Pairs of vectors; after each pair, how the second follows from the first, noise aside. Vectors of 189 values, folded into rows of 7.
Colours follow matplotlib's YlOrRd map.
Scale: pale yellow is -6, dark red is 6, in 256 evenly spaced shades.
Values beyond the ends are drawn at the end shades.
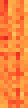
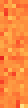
reversed, negated, partly zeroed.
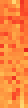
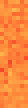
wrapped around, negated, shrunk.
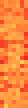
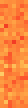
reversed, negated, partly zeroed.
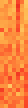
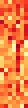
wrapped around, scaled up.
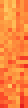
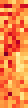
wrapped around, scaled up.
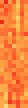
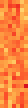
reversed.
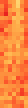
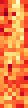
scaled up.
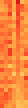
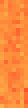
wrapped around, shrunk.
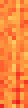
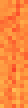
negated, shrunk.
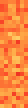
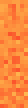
negated, shrunk.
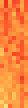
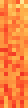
reversed.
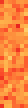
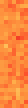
wrapped around, negated, shrunk.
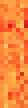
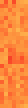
wrapped around, shrunk.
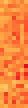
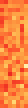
negated.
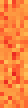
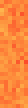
wrapped around, negated, shrunk.
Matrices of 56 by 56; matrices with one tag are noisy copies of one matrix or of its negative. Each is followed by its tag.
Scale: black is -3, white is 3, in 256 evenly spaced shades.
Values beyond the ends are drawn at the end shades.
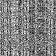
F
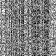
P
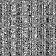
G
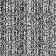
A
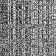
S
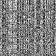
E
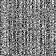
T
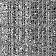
S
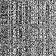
S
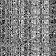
P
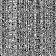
E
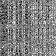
S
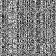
E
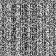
G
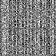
T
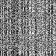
F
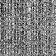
A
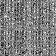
A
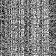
P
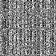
T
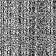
F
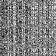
S
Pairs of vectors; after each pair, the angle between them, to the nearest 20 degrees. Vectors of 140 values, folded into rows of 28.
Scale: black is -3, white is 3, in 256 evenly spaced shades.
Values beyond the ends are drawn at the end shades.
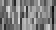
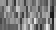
40 degrees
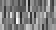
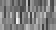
20 degrees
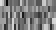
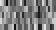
40 degrees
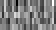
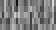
20 degrees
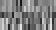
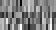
20 degrees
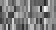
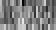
100 degrees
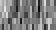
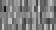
120 degrees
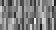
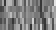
140 degrees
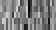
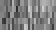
140 degrees
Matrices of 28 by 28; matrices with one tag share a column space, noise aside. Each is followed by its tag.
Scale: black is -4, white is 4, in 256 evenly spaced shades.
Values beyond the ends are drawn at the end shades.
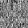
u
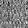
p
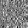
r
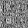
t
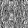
p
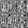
t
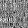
u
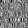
u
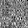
r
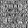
t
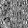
p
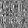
t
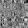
u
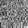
r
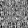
r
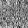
r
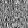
u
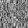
u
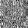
r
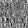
u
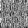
u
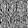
t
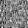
p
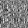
t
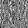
p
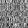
u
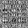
t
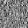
p
